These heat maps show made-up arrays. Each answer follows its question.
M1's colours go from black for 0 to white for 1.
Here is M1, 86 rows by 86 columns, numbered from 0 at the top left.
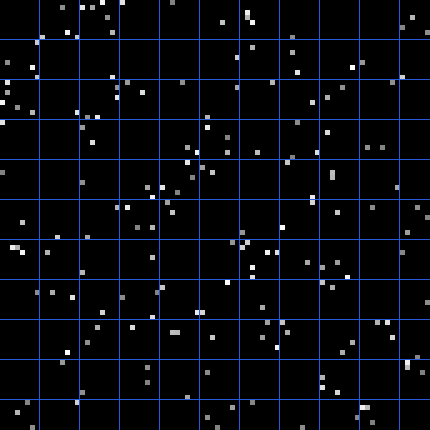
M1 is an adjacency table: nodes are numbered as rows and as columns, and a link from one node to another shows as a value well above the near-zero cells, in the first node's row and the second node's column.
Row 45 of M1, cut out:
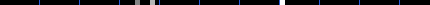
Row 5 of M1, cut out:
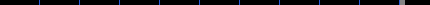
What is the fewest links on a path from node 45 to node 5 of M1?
6
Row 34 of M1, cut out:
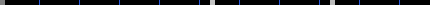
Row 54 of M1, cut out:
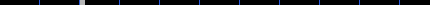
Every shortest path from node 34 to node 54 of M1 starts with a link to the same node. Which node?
node 42
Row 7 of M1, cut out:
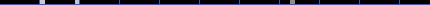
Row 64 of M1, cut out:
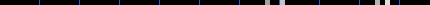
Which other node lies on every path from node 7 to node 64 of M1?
node 15
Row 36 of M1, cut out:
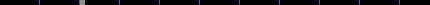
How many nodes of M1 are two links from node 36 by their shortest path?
4
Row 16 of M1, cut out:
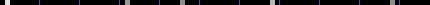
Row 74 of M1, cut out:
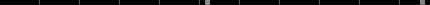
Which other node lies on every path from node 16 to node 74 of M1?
node 41
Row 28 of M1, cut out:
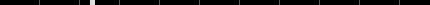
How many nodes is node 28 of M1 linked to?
1
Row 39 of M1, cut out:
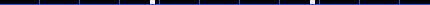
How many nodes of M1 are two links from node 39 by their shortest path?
5
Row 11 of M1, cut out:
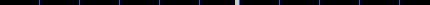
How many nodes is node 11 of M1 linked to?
1
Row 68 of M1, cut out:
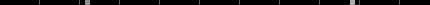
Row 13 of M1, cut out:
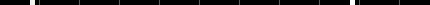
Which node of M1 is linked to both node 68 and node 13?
node 70
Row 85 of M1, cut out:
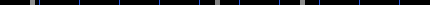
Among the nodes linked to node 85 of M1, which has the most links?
node 6
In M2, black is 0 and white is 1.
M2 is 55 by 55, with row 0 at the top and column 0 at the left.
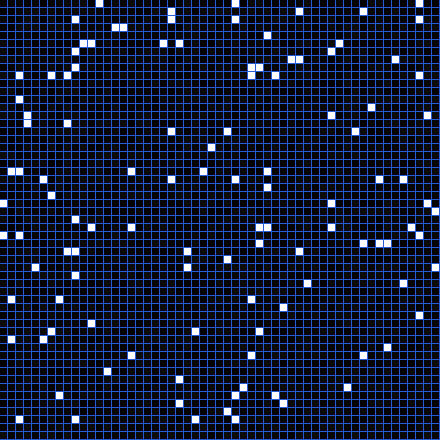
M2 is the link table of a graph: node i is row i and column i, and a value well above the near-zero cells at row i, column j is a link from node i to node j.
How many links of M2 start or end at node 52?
9
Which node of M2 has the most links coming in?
node 9
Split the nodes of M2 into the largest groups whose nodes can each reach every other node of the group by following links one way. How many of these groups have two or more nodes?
6
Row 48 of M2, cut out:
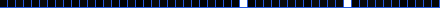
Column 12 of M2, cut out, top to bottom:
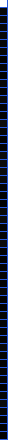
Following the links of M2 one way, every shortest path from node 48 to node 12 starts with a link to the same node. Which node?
node 30
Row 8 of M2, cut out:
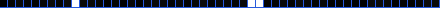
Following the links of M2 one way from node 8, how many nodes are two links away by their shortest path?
7
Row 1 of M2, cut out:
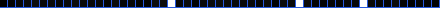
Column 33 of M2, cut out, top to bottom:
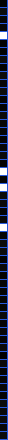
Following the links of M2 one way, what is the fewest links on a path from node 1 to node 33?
2
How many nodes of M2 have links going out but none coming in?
4
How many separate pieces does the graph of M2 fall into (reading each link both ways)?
4
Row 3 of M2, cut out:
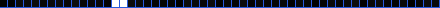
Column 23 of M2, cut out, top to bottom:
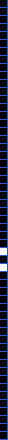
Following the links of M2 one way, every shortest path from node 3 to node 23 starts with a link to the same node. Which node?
node 15
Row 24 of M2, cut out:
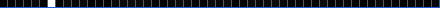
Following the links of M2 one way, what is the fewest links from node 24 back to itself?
3
